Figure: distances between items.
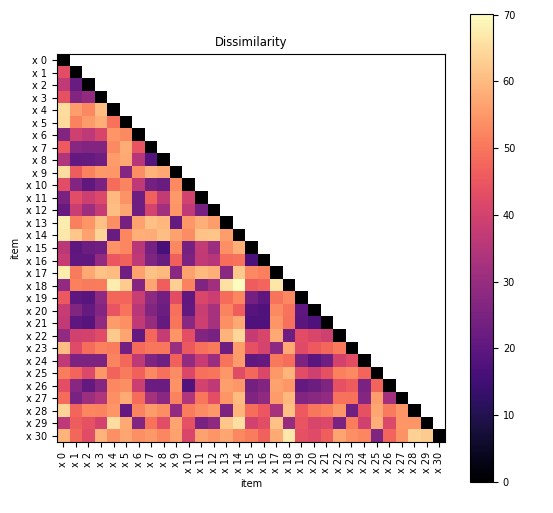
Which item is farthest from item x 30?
x 18
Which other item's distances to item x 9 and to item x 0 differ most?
x 13
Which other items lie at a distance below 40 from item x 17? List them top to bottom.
x 5, x 9, x 13, x 23, x 28
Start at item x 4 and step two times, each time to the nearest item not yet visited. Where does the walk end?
x 25
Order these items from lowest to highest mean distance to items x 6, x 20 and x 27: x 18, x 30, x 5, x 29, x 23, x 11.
x 11, x 29, x 18, x 23, x 30, x 5
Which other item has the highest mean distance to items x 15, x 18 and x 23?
x 14
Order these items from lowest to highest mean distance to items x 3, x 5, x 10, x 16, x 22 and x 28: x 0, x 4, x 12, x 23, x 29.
x 23, x 12, x 29, x 0, x 4
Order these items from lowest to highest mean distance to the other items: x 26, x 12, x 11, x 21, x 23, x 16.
x 16, x 21, x 26, x 12, x 11, x 23
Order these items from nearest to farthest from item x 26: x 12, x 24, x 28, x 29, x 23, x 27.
x 24, x 27, x 12, x 29, x 23, x 28
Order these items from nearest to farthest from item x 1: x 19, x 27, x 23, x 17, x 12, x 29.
x 19, x 27, x 12, x 23, x 29, x 17
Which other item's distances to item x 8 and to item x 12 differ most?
x 7
